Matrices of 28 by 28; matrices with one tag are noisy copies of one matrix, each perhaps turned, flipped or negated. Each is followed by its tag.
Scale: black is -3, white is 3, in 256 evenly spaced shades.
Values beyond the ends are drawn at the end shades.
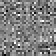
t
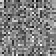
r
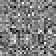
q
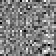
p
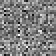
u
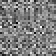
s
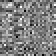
p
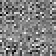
t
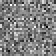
u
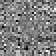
t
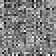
r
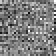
r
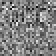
q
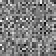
u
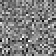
s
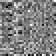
p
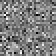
t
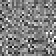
s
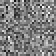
t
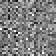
s
